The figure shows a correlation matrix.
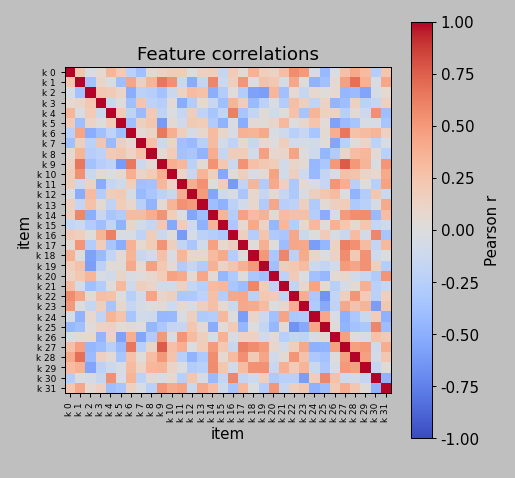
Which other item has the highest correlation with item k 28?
k 1
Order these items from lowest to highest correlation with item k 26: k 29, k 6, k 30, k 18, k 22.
k 22, k 29, k 18, k 30, k 6
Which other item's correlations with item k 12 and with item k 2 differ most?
k 18
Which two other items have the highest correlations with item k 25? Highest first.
k 30, k 24
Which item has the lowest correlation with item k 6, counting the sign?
k 2
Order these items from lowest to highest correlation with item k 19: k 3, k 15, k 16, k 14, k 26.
k 3, k 26, k 15, k 16, k 14
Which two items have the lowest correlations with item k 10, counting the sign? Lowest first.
k 15, k 24
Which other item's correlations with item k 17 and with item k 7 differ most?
k 27
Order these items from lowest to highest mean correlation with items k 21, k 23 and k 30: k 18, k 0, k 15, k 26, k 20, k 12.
k 20, k 26, k 12, k 15, k 0, k 18
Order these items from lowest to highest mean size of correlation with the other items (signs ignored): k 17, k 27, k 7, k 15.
k 7, k 15, k 17, k 27
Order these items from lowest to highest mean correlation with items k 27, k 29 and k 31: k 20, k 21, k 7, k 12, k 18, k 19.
k 12, k 7, k 21, k 20, k 19, k 18
